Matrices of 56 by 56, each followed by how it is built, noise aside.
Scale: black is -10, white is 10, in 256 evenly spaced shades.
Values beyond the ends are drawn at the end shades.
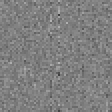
uneven columns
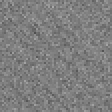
Toeplitz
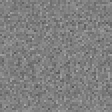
repeating columns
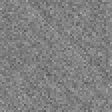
Toeplitz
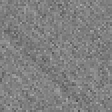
Toeplitz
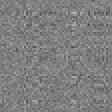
low rank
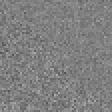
lower triangular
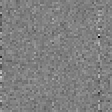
uneven columns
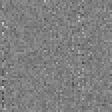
uneven columns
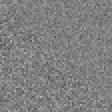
lower triangular
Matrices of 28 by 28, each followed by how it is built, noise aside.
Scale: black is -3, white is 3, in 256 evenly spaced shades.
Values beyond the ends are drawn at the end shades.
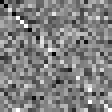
diagonal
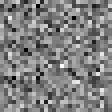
repeating rows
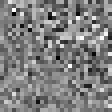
upper triangular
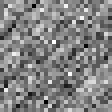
Hankel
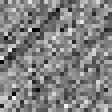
Hankel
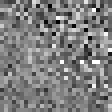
upper triangular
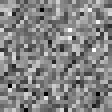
Hankel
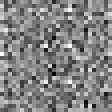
repeating rows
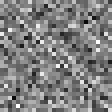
Toeplitz
